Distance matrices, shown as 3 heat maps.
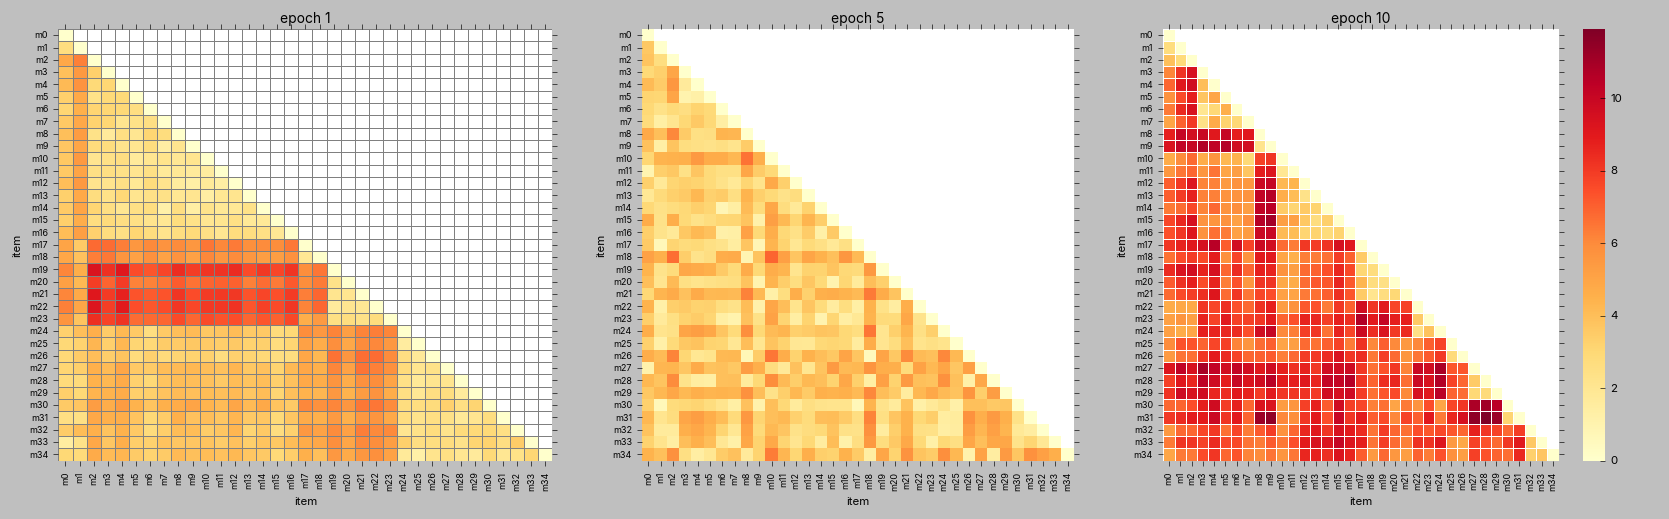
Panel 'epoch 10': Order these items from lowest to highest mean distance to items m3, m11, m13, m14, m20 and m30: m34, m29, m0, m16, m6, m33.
m16, m6, m0, m34, m33, m29
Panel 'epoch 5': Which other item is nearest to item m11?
m0
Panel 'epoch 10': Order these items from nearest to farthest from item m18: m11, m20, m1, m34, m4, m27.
m20, m11, m34, m27, m1, m4
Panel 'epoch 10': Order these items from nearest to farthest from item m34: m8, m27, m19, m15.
m8, m19, m27, m15
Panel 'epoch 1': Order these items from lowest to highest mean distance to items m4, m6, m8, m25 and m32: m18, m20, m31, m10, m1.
m10, m31, m1, m18, m20
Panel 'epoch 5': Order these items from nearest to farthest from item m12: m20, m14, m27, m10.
m14, m20, m27, m10
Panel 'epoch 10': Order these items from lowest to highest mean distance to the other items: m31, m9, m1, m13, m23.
m13, m1, m23, m31, m9
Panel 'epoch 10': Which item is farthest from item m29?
m31
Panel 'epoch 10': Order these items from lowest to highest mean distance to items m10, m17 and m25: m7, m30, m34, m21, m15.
m21, m7, m34, m30, m15
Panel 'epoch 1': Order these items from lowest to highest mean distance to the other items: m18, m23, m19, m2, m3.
m3, m2, m18, m23, m19
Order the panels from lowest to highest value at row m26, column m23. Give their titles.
epoch 5, epoch 1, epoch 10
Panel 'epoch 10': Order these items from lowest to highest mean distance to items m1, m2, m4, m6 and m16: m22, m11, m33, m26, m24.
m11, m22, m24, m26, m33
